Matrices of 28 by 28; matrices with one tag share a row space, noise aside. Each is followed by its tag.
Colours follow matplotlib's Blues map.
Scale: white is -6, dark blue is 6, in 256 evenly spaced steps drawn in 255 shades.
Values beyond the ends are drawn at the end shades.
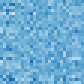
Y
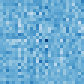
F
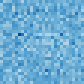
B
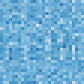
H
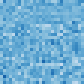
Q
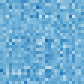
H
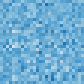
H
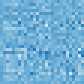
F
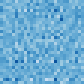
B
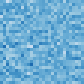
Y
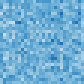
Q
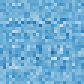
H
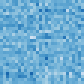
F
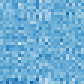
F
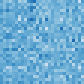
F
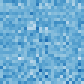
F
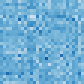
F
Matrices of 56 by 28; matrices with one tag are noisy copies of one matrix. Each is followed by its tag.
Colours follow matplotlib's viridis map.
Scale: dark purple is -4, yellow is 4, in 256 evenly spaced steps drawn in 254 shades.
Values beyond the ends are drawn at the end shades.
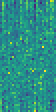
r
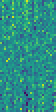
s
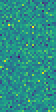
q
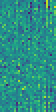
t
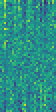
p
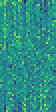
p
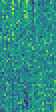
s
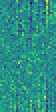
t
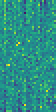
p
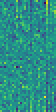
t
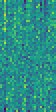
p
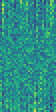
r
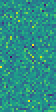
q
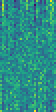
r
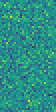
q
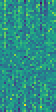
p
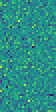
q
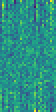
r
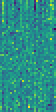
r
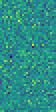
q
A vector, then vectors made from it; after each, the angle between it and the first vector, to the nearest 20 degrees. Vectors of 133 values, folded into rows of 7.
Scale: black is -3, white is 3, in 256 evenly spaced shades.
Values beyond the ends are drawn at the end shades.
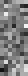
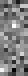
140 degrees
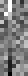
80 degrees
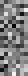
40 degrees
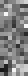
20 degrees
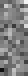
40 degrees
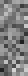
40 degrees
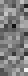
60 degrees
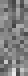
60 degrees
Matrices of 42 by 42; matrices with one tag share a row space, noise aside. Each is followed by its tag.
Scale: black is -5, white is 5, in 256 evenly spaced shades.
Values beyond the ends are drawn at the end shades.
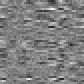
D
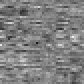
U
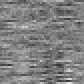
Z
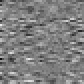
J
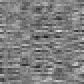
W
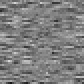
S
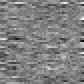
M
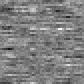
Z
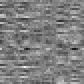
U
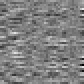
M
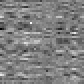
U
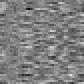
D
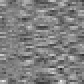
D
